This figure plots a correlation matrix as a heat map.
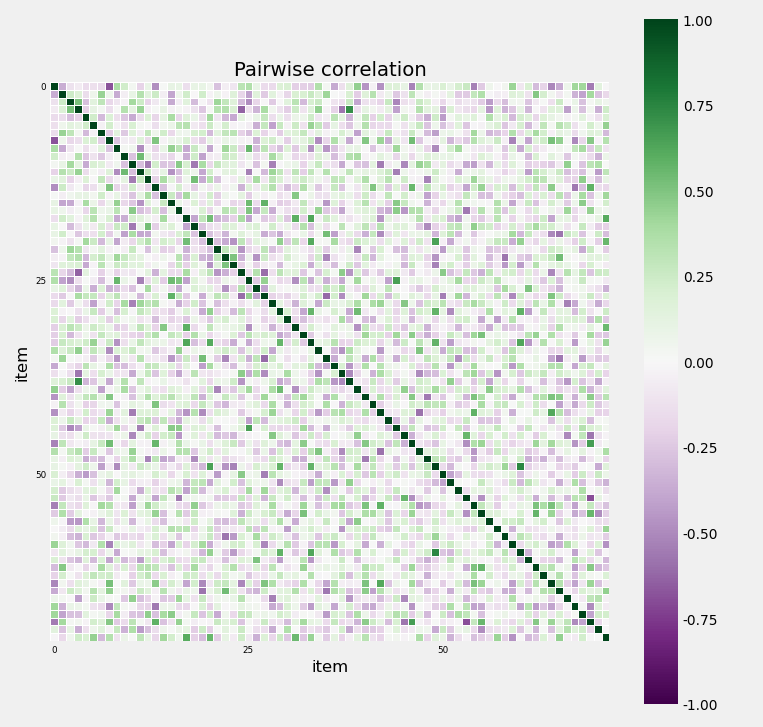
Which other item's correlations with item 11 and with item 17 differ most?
9
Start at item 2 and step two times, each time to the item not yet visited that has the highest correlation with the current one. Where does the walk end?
38
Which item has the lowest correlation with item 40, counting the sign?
48
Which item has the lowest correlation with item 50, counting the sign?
27
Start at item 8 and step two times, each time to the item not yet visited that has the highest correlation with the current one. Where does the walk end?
44
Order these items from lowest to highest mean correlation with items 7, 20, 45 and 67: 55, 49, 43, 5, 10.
10, 55, 43, 5, 49
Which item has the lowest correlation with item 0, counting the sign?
7
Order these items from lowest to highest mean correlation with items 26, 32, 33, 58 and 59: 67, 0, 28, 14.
67, 14, 0, 28
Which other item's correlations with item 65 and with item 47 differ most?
42
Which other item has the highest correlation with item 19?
35
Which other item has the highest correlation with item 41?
13
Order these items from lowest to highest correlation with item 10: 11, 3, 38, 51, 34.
11, 51, 38, 3, 34
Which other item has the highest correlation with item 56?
39
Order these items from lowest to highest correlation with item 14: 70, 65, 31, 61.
70, 61, 65, 31
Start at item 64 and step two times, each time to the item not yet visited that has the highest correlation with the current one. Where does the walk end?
54
